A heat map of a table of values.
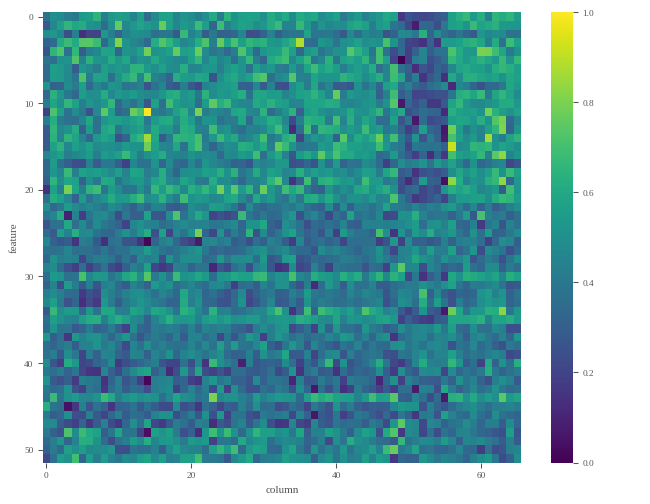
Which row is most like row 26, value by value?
42
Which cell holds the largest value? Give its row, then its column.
11, 14
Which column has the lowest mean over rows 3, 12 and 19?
51
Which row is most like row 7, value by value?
30
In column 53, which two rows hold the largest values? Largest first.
25, 27
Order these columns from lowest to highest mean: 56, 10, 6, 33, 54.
54, 10, 6, 33, 56
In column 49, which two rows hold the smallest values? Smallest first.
5, 10
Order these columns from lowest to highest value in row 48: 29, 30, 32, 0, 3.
0, 32, 30, 29, 3
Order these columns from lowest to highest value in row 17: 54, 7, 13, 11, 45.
11, 7, 13, 45, 54
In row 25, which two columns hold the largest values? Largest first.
21, 46
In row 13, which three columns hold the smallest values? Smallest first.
55, 34, 50
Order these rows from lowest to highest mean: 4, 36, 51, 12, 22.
36, 22, 51, 12, 4
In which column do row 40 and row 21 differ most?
48
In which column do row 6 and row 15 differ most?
56
